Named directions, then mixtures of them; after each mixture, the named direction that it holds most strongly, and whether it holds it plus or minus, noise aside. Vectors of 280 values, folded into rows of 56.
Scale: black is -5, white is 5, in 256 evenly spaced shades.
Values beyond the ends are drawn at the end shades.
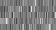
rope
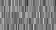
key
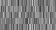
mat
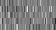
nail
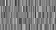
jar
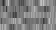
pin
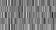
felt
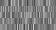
key, plus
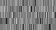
rope, minus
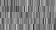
key, minus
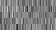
nail, minus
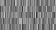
jar, minus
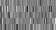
nail, minus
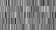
felt, plus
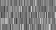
rope, plus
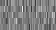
jar, plus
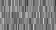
key, plus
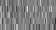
nail, plus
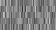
mat, plus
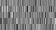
nail, minus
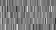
nail, plus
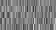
nail, minus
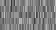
key, minus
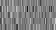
nail, minus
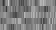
pin, plus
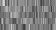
pin, minus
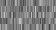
jar, minus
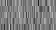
felt, minus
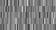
key, minus
